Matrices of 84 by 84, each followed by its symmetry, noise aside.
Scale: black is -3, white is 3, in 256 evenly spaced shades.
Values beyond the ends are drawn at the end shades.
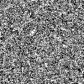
symmetric.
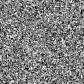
antisymmetric.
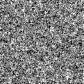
antisymmetric.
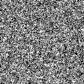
antisymmetric.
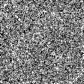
symmetric.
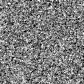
no symmetry.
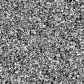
antisymmetric.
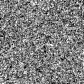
antisymmetric.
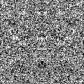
mirrored left to right.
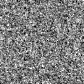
antisymmetric.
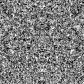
mirrored left to right.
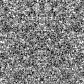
mirrored left to right.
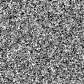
no symmetry.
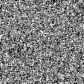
no symmetry.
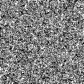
antisymmetric.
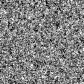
no symmetry.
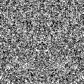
mirrored left to right.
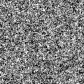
no symmetry.
